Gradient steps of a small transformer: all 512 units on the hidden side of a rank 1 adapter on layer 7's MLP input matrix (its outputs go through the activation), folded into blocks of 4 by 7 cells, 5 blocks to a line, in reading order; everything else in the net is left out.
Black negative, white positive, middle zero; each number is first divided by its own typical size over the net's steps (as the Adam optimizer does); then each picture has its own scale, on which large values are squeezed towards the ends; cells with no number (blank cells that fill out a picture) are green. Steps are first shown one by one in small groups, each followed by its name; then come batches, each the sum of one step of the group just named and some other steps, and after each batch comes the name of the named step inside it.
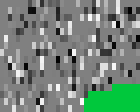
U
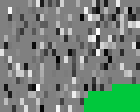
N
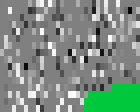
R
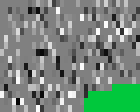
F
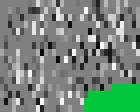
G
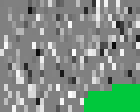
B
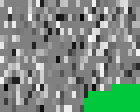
N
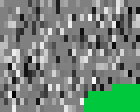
U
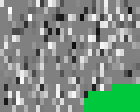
R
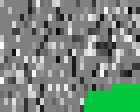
U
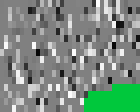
B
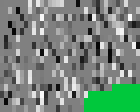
G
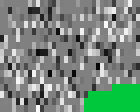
F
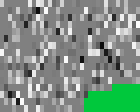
F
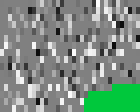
B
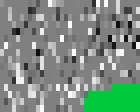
B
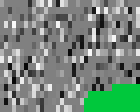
R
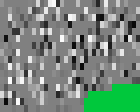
G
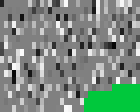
B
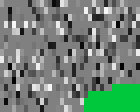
G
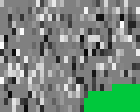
G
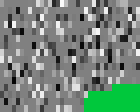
N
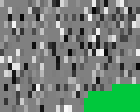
N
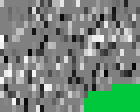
F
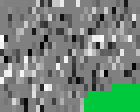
G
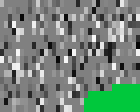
G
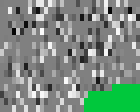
R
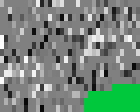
N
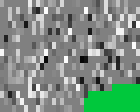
G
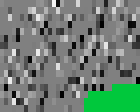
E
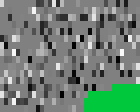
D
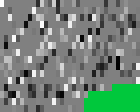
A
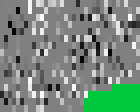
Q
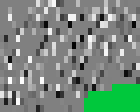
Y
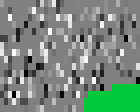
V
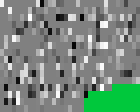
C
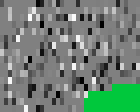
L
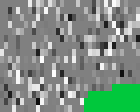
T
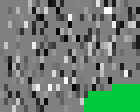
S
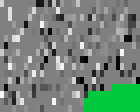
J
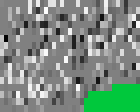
Y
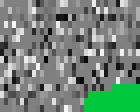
J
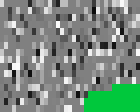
T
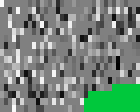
A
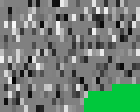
L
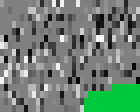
E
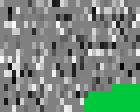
T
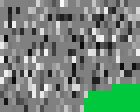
Q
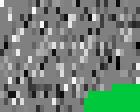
A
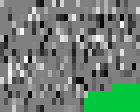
L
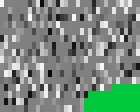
C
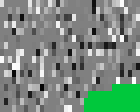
T
